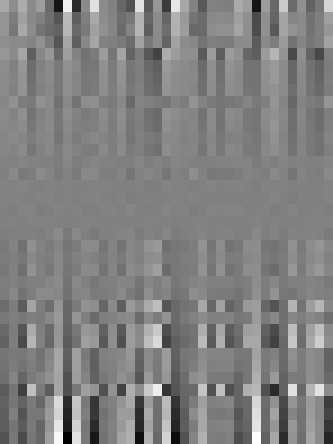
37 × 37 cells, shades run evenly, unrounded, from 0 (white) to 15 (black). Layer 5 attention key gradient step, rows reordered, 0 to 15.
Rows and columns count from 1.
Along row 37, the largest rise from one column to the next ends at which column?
8
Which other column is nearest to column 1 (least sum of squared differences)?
21
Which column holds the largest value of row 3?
29
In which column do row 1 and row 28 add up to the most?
19
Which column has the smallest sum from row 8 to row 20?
31
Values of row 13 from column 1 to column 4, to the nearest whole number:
7 7 7 8
